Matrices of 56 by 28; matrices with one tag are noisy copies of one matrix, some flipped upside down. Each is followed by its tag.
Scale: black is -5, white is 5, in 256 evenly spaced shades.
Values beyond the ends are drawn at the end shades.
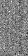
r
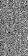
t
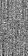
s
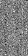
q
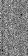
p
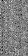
p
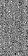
r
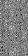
p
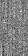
s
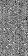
r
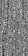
s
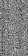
p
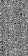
p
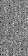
t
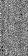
p
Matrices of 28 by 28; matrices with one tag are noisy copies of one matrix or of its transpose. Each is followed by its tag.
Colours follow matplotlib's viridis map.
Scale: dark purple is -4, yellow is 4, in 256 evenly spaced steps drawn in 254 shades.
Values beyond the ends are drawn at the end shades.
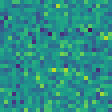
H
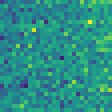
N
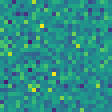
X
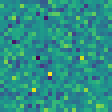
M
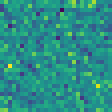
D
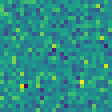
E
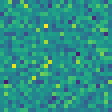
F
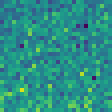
N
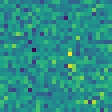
H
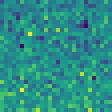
N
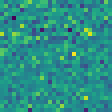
X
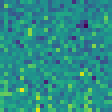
N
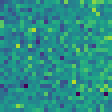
N
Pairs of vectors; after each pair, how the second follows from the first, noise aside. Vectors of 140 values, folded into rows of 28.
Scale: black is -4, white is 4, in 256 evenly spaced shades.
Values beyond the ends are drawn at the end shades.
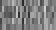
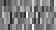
reversed, negated.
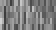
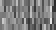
reversed, negated.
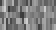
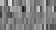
wrapped around, partly zeroed.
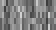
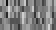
reversed, negated.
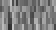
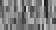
reversed.
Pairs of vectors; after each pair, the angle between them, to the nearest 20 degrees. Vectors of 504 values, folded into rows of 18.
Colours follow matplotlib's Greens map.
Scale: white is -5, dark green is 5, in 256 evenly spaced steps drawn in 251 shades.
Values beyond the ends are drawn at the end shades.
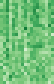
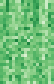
60 degrees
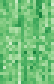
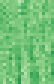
120 degrees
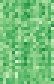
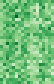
60 degrees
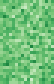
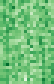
40 degrees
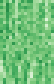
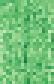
100 degrees
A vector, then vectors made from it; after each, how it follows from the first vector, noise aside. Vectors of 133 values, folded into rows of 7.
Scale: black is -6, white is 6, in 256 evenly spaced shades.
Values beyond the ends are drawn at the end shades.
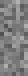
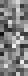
scaled up.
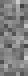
copied.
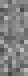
reversed, negated.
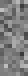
copied.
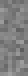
reversed, shrunk.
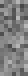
copied.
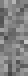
reversed, negated.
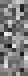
scaled up.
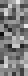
scaled up.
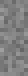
reversed, shrunk.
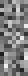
scaled up.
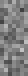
reversed, negated.
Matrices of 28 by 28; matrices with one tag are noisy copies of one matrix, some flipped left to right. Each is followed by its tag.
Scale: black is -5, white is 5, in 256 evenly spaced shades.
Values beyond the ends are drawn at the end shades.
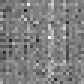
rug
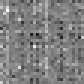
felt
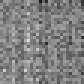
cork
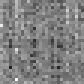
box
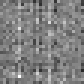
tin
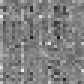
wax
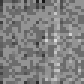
cork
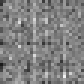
tin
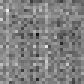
felt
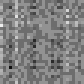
box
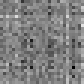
box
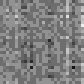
box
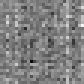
box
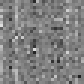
box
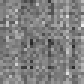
box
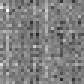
felt
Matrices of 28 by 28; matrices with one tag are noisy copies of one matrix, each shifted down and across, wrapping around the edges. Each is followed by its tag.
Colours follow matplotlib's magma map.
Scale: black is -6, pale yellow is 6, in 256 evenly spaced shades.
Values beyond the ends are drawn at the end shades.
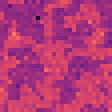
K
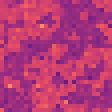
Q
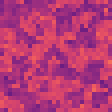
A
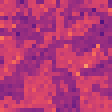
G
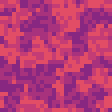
K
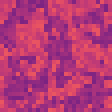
G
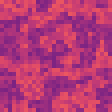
K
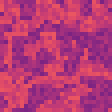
K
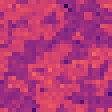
Q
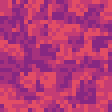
A
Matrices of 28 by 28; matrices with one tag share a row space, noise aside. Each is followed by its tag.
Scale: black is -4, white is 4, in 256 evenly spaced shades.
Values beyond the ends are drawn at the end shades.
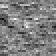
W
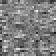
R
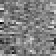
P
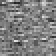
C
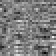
R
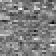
C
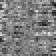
R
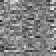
P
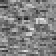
W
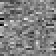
P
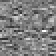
C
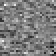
P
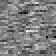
W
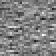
C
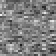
C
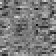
R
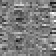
R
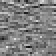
W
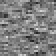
W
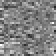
P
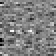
P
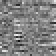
R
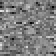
P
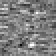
W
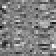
R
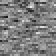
W
